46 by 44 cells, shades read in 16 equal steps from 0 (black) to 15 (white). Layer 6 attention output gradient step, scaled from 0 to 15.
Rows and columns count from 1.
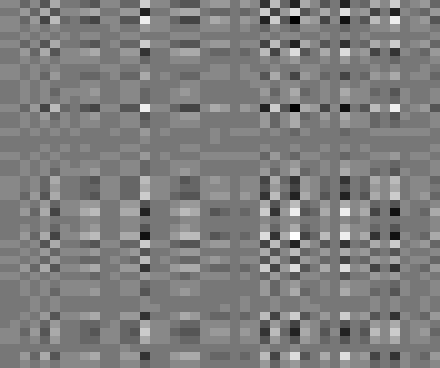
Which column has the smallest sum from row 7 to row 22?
40
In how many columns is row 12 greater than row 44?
19
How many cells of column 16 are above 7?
14
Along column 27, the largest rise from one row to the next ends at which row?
2
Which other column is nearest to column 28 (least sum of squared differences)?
38
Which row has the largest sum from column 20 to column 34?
30
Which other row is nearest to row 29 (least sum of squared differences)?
37
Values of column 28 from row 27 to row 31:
3 7 6 3 11
